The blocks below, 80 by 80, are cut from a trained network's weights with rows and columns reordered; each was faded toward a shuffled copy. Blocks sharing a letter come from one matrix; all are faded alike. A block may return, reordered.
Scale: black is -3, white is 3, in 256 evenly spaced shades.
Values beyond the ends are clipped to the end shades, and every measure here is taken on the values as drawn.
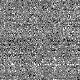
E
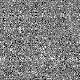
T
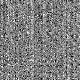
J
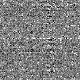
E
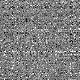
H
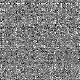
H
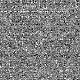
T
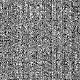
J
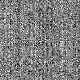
J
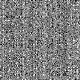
J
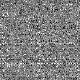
H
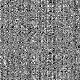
J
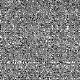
E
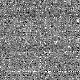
E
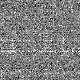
H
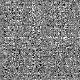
T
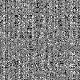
J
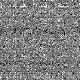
E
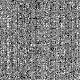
J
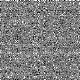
H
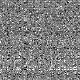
E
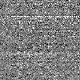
H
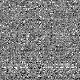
E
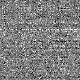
E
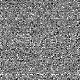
H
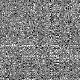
T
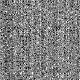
J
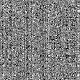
J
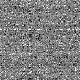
E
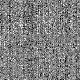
J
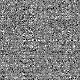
T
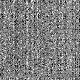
J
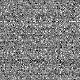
E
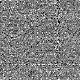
T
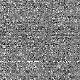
E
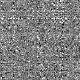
E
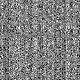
J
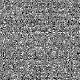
T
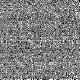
H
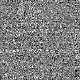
T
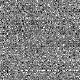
H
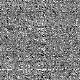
T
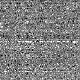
H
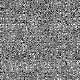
T
